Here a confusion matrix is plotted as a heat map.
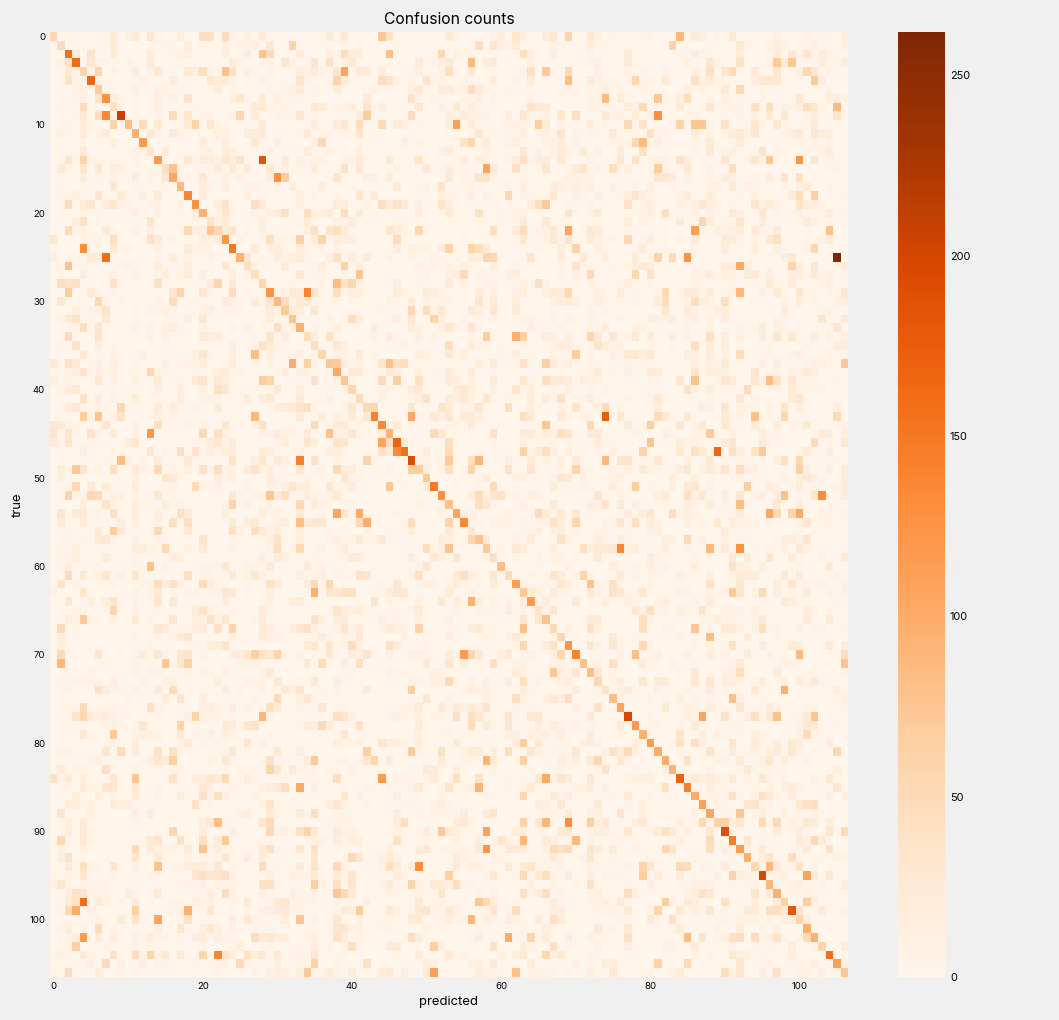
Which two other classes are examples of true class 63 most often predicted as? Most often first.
35, 91
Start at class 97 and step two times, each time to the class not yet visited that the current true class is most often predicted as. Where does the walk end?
13
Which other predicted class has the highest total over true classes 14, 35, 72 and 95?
28
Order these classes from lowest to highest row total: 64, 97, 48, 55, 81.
64, 97, 81, 55, 48
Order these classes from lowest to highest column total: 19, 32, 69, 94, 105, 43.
43, 32, 19, 105, 94, 69
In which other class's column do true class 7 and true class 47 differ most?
89
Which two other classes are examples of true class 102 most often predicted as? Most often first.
4, 61
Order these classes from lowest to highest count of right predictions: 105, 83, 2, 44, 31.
31, 83, 105, 44, 2
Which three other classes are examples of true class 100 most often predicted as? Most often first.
14, 56, 33
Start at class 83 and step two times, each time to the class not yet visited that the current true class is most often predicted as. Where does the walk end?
34
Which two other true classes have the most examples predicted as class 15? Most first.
71, 58
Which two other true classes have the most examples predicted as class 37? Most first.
45, 62
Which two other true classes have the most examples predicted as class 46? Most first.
47, 39
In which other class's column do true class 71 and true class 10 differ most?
54
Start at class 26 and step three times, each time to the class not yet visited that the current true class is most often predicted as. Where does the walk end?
76
